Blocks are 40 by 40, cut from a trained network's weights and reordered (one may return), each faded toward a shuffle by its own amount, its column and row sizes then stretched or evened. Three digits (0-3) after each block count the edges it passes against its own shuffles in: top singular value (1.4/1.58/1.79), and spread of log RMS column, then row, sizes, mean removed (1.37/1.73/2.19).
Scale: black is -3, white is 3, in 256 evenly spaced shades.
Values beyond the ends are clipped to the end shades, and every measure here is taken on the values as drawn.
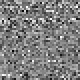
0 0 3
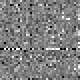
1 1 2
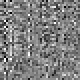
2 3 0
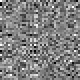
3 2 2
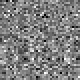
2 0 2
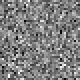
1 1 0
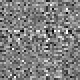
2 1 2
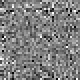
2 2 1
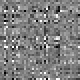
3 3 3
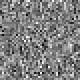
1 1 1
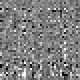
2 3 3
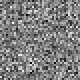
2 0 1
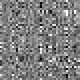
3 3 2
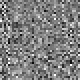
2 3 0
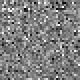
1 1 1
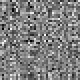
3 2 2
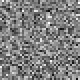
3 1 0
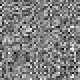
3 1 2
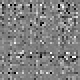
1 3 3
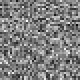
3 0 1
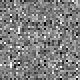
0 2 1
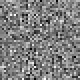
0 1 0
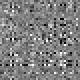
3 2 3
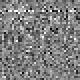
1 0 2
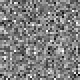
1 1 1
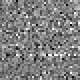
0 0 2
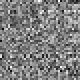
3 1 2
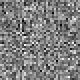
3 1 0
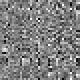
3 3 1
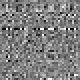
3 1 3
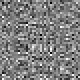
3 3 1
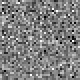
0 1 1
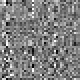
3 3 1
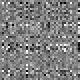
3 3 3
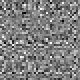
3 2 2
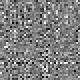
2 2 1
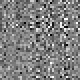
3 3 2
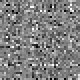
1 2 2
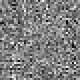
1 2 1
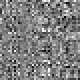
2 3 2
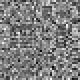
3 0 0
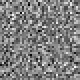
3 1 0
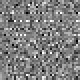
2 1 3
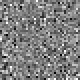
1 2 0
